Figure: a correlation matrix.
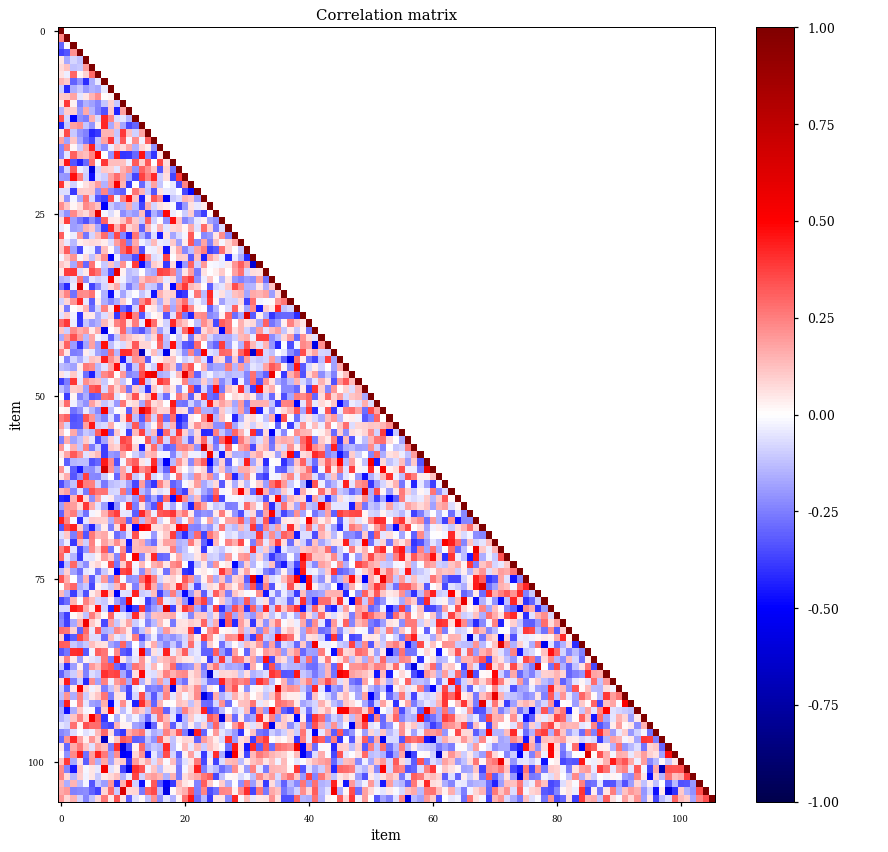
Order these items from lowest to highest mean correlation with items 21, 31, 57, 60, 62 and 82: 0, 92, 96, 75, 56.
96, 56, 92, 0, 75
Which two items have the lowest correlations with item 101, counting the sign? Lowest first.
97, 11
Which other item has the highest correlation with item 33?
9
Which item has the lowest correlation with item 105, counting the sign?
56
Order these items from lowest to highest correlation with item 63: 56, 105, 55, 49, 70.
105, 56, 55, 70, 49
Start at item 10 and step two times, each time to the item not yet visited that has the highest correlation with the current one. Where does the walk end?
44
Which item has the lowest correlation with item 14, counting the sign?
95
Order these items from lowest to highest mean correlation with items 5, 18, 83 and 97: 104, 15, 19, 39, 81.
19, 15, 104, 39, 81
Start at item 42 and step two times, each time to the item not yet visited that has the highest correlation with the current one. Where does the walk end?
78
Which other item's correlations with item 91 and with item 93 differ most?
23
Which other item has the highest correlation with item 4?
81
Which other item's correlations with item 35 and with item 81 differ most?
28
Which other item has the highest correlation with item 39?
30
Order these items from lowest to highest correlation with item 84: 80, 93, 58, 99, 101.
80, 93, 99, 101, 58
